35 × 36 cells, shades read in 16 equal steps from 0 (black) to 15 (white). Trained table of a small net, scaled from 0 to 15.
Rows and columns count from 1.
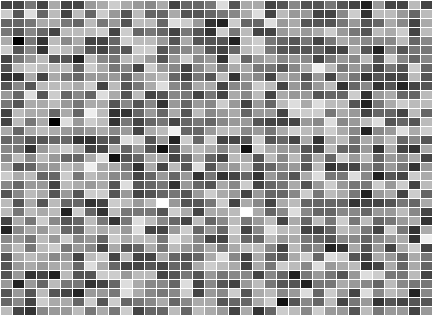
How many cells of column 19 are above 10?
8
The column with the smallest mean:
31
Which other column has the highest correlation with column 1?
7
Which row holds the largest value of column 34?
15
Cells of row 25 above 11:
3
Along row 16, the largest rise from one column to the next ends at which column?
16
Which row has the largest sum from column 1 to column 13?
27
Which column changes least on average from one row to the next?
18
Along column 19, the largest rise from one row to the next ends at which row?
4
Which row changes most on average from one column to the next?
2
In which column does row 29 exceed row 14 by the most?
5
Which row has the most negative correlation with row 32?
13
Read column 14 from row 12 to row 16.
3 6 7 11 9
